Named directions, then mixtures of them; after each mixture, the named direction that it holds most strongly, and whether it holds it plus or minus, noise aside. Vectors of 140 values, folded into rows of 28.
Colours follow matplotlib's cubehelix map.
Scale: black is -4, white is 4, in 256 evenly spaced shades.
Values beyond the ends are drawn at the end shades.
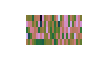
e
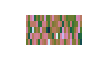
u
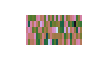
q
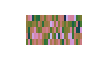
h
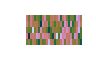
u, plus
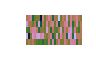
e, plus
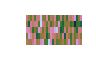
q, plus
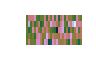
q, minus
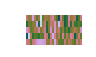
e, minus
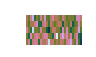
u, plus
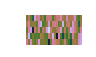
u, minus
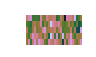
h, plus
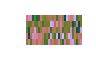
h, plus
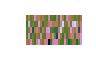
u, minus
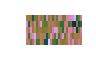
q, plus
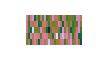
u, plus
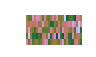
h, minus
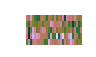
h, plus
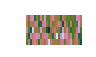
u, plus
